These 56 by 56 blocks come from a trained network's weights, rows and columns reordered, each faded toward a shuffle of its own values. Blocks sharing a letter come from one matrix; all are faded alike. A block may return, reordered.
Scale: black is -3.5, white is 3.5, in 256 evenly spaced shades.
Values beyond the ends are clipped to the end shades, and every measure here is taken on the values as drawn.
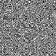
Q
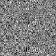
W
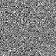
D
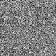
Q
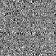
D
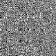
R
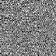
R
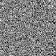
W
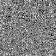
D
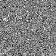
D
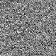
Q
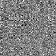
D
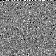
R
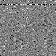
R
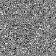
D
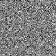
Q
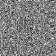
D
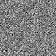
Q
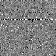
R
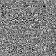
D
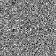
D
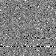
R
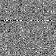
R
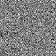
W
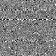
R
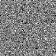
R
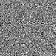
D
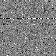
R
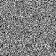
Q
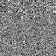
D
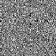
W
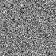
Q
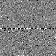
R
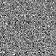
D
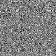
D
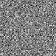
Q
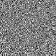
W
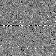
R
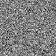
Q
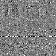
R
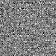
D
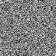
Q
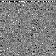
R
